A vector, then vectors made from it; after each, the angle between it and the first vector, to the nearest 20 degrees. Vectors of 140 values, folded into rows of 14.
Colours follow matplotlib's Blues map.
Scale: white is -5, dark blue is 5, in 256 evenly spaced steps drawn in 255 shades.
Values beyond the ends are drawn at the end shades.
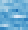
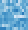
40 degrees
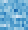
40 degrees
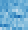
140 degrees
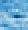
160 degrees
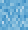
100 degrees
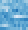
20 degrees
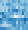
40 degrees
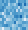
120 degrees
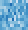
80 degrees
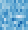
60 degrees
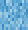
100 degrees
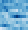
160 degrees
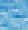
160 degrees
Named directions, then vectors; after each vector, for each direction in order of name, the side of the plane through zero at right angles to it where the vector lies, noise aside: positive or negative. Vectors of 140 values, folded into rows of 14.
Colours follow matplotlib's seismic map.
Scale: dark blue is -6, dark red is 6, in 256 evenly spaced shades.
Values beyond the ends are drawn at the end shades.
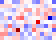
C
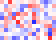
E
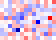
negative, negative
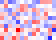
positive, negative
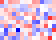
negative, positive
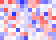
negative, positive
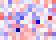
negative, negative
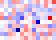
negative, negative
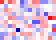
negative, positive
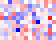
negative, negative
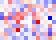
positive, positive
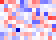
negative, positive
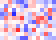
positive, positive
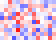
positive, positive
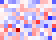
positive, negative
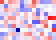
negative, positive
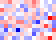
negative, positive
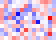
negative, negative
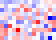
positive, negative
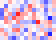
positive, positive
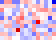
positive, positive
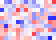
positive, negative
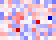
positive, positive
